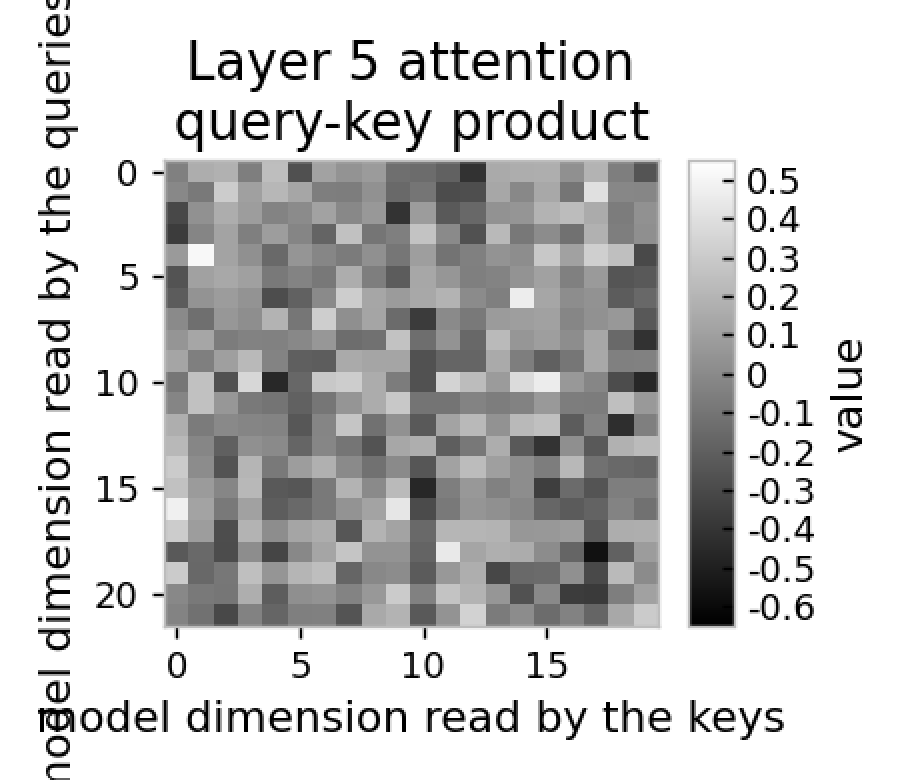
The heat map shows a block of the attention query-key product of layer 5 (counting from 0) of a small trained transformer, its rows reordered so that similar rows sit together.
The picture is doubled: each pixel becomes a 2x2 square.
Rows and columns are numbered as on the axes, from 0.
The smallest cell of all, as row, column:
18, 17
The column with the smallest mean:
10
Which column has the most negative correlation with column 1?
19
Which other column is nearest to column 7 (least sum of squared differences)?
14
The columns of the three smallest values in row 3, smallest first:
0, 12, 6
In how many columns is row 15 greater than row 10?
6
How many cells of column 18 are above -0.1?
15
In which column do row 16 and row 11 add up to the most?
9
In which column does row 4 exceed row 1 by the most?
1
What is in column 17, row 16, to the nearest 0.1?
-0.2
